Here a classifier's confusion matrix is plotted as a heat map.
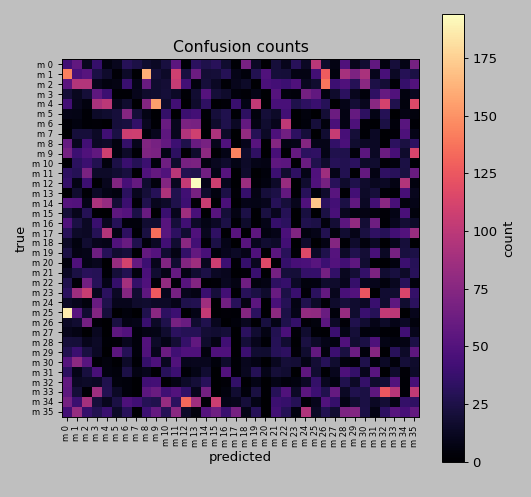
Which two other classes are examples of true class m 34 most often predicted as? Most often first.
m 12, m 15
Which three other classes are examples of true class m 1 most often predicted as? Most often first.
m 8, m 0, m 26
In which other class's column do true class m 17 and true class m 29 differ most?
m 9
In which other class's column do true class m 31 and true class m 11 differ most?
m 26
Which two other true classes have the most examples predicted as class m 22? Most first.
m 6, m 12
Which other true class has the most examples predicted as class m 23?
m 17
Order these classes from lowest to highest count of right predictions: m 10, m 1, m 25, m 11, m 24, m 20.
m 24, m 1, m 10, m 25, m 11, m 20
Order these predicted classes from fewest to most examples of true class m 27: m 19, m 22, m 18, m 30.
m 30, m 19, m 18, m 22
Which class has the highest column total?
m 13
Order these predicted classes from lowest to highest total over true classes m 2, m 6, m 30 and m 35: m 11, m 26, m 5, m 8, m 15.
m 5, m 15, m 8, m 26, m 11
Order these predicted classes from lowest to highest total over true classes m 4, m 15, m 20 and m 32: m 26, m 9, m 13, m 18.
m 18, m 26, m 13, m 9
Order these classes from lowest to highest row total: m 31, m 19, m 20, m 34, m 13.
m 31, m 13, m 19, m 34, m 20
